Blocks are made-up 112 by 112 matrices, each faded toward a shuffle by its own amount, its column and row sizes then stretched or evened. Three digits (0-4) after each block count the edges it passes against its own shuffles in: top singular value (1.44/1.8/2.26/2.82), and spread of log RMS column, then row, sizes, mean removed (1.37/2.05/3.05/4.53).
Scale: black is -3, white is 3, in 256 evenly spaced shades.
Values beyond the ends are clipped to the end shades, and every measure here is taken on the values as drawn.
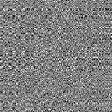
4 0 2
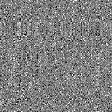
3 1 1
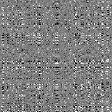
4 3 3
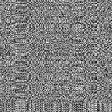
4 2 1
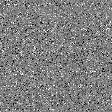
0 0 2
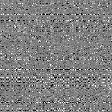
4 1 3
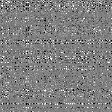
3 2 3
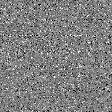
0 0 2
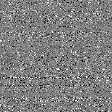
0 1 3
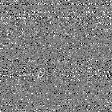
2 1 3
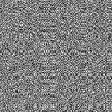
4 1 1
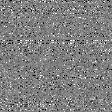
2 1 3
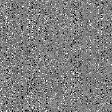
1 3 1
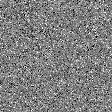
0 0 0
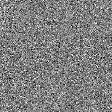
0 1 1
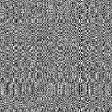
4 3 0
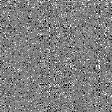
3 2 1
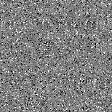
1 0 1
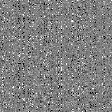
2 3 1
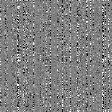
2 4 1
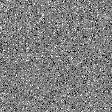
0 1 1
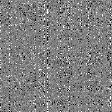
1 3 2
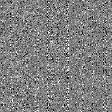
2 3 0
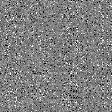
2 2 0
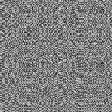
4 0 0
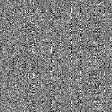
3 3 1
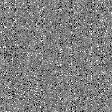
2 2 1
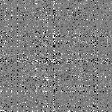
1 3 3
